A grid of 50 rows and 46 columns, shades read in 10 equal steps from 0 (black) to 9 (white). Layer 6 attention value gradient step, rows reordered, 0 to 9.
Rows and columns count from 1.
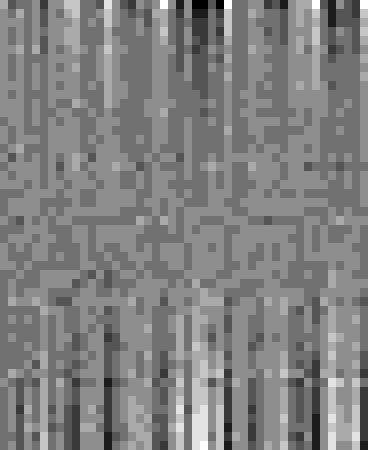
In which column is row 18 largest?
10
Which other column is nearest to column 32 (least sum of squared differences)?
3
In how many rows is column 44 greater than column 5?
19
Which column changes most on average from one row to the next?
2
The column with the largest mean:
42
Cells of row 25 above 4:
21
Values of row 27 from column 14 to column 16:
5 5 5
